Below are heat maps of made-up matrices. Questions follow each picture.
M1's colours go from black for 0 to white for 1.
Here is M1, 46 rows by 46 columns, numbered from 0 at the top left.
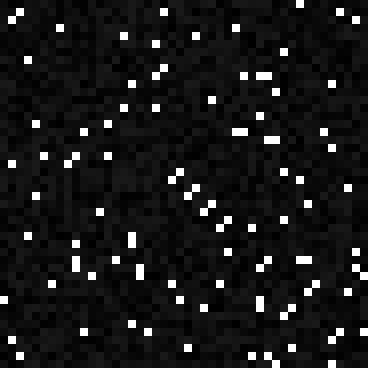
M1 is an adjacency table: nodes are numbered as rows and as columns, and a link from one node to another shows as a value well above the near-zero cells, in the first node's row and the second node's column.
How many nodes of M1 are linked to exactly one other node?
11
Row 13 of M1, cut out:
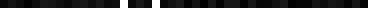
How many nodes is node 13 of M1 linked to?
2
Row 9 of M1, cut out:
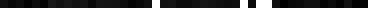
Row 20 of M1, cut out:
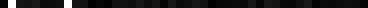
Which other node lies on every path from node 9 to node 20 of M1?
node 1
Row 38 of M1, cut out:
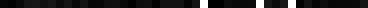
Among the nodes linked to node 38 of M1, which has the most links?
node 32
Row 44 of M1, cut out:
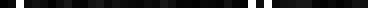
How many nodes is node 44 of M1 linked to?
3
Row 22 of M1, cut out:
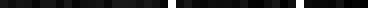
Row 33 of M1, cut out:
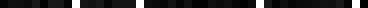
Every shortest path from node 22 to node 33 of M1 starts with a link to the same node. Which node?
node 37
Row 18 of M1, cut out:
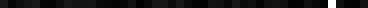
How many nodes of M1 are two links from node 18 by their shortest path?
3
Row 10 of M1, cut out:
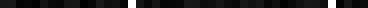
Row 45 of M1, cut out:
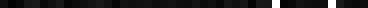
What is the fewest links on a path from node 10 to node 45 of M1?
2
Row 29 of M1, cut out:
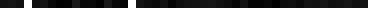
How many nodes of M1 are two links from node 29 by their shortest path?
4
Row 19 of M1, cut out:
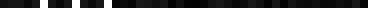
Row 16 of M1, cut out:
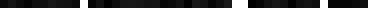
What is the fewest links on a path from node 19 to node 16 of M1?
3
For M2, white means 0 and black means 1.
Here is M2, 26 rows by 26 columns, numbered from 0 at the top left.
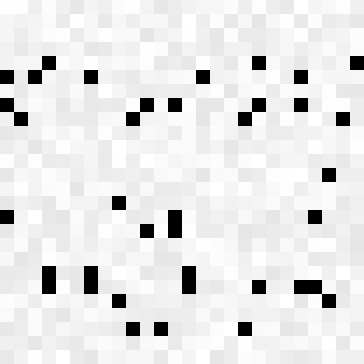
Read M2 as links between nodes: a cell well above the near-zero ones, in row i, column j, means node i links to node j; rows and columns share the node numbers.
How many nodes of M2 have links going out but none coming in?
7
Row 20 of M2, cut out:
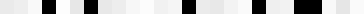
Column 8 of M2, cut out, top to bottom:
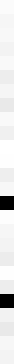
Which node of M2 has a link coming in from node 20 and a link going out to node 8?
node 21
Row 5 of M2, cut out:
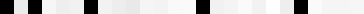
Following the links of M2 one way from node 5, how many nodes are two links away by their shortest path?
2
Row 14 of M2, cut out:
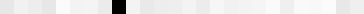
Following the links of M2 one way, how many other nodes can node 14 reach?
5
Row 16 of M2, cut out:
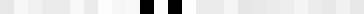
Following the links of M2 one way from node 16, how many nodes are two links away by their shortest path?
1
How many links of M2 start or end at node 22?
2
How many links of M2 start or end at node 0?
3
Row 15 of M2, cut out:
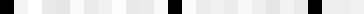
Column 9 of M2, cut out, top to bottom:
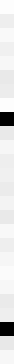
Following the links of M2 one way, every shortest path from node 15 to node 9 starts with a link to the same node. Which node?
node 12
